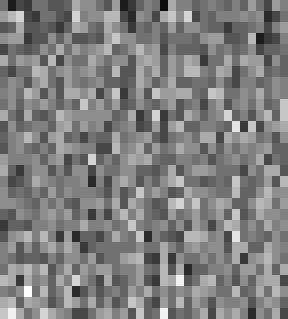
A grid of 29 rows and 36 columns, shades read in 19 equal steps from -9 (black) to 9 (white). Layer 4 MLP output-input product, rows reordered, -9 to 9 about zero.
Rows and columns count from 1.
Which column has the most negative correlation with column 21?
32
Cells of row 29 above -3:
29
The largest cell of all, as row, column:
27, 4
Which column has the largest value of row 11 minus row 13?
20
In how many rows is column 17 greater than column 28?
13
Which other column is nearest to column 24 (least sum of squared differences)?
15
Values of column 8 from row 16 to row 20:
0 -1 -1 1 0
